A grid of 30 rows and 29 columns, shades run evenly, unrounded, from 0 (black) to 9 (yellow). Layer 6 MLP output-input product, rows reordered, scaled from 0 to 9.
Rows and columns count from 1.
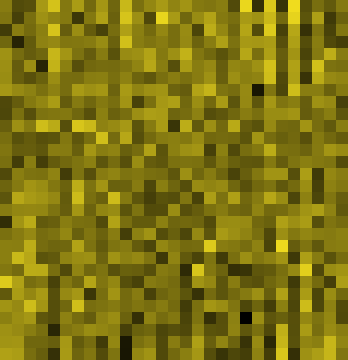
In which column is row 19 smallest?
1
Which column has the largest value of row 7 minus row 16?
27
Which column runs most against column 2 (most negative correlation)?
25
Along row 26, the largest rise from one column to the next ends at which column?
26
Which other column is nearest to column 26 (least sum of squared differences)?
3
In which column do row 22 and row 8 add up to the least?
22
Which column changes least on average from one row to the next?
6
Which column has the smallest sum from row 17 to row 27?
16
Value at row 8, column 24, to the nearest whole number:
3
